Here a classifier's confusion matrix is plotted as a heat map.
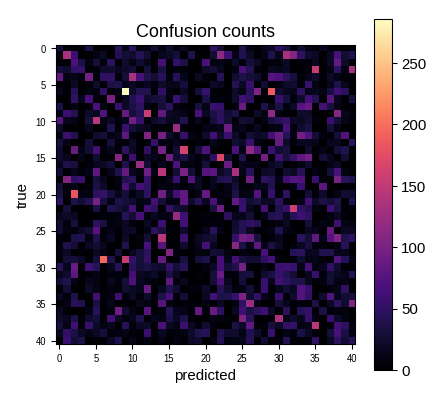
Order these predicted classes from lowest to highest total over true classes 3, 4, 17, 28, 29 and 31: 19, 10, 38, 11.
19, 11, 38, 10
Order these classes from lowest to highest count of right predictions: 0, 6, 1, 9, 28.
0, 6, 28, 9, 1
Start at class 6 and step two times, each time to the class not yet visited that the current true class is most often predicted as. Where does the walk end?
12
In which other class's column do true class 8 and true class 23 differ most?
16
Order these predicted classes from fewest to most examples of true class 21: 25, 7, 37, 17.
7, 37, 25, 17
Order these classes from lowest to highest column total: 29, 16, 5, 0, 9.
0, 16, 29, 5, 9
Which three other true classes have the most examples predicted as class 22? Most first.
15, 1, 31
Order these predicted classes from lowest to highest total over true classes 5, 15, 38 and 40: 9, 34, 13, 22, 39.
13, 9, 39, 34, 22
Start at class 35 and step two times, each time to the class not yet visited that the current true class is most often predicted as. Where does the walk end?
14
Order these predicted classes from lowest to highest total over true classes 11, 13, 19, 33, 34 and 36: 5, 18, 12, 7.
18, 7, 5, 12
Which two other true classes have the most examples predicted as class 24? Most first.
17, 27
